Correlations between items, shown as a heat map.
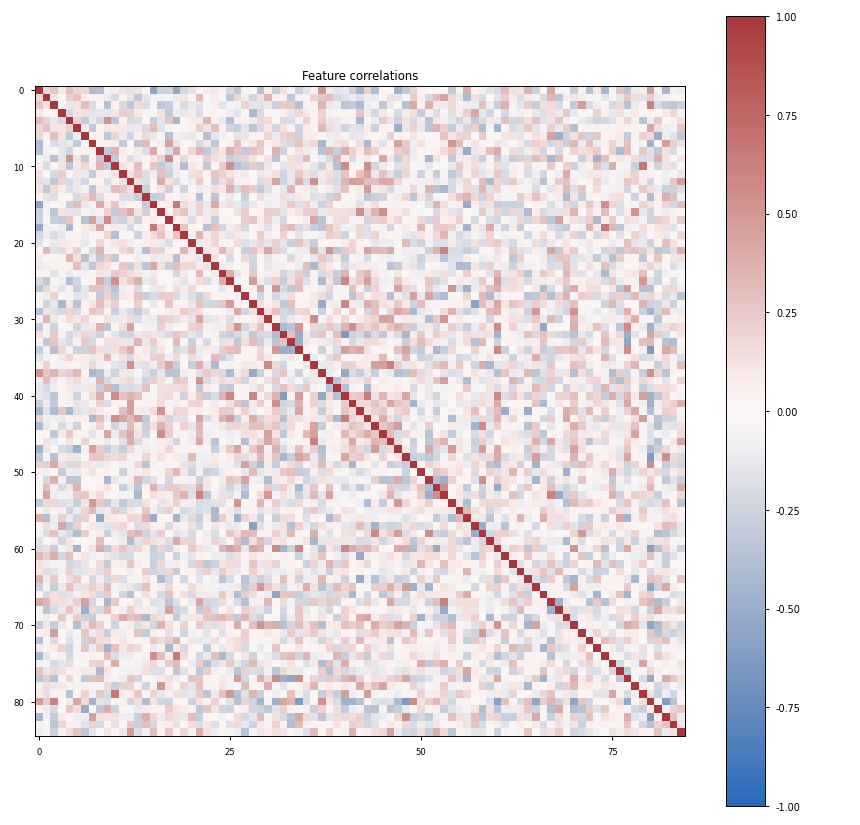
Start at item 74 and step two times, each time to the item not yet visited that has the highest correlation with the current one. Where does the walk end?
15
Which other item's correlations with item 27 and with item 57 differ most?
58
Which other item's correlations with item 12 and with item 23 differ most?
36
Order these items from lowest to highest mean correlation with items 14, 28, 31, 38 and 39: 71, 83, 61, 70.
71, 61, 83, 70
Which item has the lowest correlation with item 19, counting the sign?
10
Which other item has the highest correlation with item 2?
80
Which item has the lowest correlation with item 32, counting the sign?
40
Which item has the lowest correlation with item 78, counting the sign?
64
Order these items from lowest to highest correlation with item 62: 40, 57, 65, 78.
65, 57, 78, 40
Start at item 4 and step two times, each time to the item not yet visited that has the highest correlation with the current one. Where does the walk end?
17
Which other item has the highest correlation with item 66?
56
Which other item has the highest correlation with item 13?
43
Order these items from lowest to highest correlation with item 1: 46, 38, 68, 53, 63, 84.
68, 63, 84, 46, 38, 53
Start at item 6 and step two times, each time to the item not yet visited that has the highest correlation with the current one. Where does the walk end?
53
